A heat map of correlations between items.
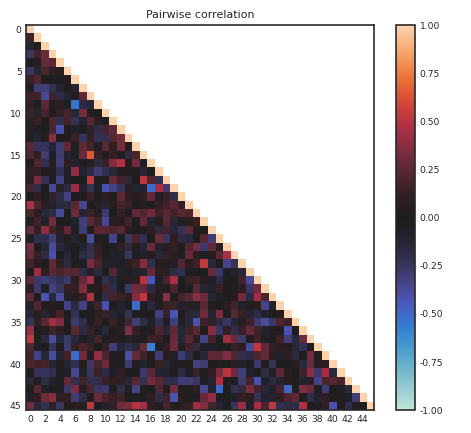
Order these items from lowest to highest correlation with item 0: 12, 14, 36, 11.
11, 12, 14, 36
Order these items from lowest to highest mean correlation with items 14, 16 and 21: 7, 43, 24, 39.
43, 7, 39, 24
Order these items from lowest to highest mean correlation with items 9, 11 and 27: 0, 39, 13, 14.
13, 14, 0, 39
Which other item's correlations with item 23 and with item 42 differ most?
28
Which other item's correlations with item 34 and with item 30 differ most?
19
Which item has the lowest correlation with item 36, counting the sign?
34
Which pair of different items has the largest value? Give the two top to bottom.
8, 15
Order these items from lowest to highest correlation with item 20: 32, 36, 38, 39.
39, 36, 38, 32
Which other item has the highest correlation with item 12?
16
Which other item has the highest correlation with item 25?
42
